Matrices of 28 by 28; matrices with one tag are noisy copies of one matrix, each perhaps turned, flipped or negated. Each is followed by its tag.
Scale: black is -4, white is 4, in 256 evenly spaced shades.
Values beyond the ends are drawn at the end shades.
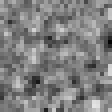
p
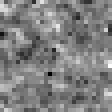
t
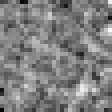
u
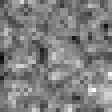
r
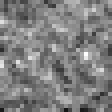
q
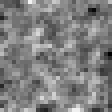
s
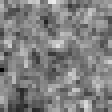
r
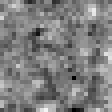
s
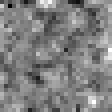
s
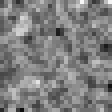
u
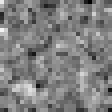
u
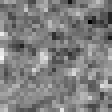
r
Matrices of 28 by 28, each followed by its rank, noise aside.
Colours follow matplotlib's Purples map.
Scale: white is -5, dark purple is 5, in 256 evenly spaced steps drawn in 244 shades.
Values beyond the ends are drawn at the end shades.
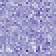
six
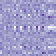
two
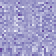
five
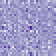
six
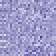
six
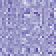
five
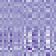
two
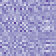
three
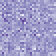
four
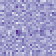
four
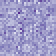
six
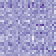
five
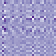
two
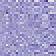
two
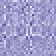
four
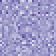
five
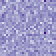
five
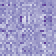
three
